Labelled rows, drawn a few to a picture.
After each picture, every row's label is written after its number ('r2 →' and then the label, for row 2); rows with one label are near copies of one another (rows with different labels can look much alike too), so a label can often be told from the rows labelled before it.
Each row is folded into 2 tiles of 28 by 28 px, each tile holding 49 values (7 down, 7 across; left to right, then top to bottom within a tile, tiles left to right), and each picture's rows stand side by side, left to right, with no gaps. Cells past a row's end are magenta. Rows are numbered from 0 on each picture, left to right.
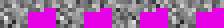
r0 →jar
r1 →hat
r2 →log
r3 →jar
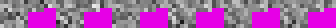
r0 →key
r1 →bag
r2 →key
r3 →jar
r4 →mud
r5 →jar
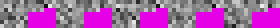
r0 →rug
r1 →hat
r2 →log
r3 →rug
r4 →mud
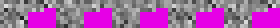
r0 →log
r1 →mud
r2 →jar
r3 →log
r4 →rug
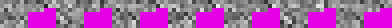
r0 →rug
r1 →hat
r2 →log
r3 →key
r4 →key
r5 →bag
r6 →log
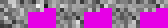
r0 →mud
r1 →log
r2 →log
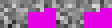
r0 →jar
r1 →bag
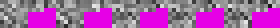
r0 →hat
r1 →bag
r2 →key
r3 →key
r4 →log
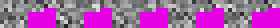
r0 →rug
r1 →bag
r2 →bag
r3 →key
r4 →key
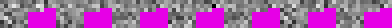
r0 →bag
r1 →jar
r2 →key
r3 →rug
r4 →key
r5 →hat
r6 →rug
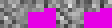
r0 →hat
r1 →hat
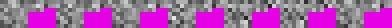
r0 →mud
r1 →hat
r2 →mud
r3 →hat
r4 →log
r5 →log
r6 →mud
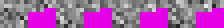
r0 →log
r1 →jar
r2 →bag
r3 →mud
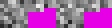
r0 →mud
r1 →jar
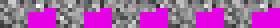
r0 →mud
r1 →hat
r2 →rug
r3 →mud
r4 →mud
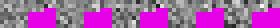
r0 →rug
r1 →bag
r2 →log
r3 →mud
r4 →mud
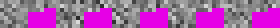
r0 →hat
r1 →log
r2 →hat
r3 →jar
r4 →key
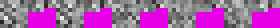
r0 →hat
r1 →hat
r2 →key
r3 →rug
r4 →mud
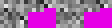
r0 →log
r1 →key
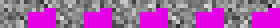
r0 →log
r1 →hat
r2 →mud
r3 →bag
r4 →rug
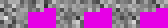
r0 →hat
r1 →log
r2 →log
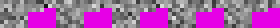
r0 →rug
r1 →mud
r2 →key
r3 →hat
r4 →hat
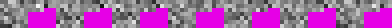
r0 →mud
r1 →rug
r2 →key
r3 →hat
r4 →key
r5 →rug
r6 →mud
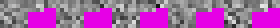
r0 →bag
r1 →rug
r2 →rug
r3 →jar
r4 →bag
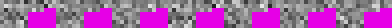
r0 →log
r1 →key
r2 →bag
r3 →rug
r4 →mud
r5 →log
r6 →bag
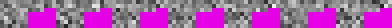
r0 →jar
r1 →bag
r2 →log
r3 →rug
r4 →key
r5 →mud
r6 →rug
